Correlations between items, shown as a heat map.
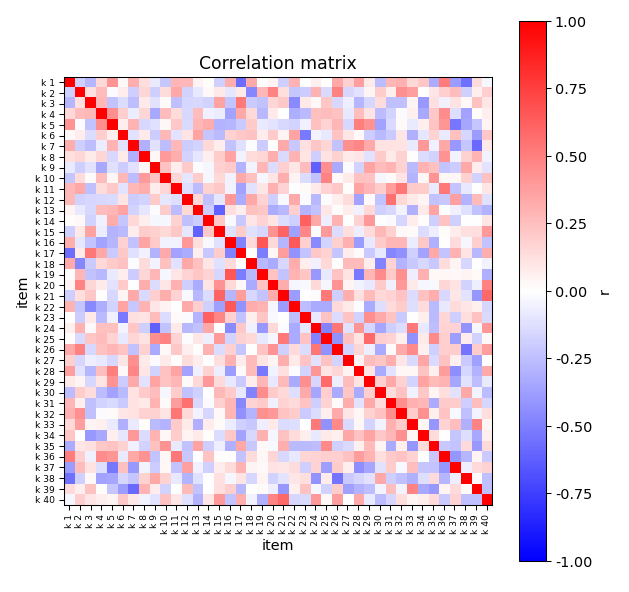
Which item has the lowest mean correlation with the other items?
k 38
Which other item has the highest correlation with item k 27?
k 7
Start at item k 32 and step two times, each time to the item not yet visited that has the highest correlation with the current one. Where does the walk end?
k 36
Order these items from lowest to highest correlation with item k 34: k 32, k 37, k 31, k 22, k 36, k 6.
k 37, k 6, k 36, k 22, k 31, k 32
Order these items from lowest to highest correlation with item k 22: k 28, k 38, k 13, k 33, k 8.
k 33, k 28, k 38, k 13, k 8
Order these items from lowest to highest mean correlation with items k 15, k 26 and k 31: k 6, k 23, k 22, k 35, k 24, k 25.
k 35, k 6, k 22, k 25, k 24, k 23
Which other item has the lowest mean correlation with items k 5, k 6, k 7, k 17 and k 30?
k 39
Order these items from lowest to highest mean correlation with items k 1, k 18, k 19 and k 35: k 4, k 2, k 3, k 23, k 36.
k 3, k 2, k 23, k 4, k 36
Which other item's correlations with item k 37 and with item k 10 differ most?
k 25
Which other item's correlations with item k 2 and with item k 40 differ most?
k 19
